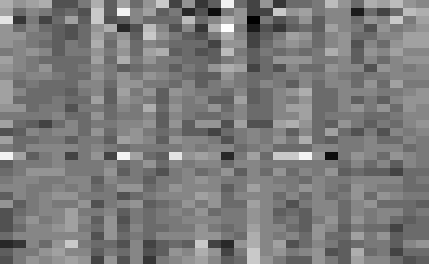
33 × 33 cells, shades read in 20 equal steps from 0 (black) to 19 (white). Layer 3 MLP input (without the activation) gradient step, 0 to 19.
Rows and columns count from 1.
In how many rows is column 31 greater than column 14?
13
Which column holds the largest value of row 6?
8
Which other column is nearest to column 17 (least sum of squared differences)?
28
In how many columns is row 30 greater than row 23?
12
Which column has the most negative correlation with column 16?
18
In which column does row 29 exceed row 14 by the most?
6
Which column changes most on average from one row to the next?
10
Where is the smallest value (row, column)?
3, 20
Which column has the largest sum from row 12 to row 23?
24
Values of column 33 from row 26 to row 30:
7 9 8 8 8
